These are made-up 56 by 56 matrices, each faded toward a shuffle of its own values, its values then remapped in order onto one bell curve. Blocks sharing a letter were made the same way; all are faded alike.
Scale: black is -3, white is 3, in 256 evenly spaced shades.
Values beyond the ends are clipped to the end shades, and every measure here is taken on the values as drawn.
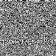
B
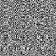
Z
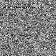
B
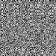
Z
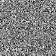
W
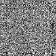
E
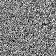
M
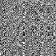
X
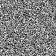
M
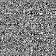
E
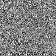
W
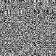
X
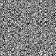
X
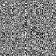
X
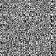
X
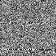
B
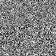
W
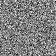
M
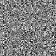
X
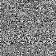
E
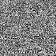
W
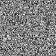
W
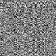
Z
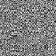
Z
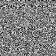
B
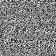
W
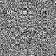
Z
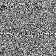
W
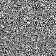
W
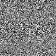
E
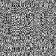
Z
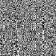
X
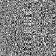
X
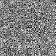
X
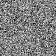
M
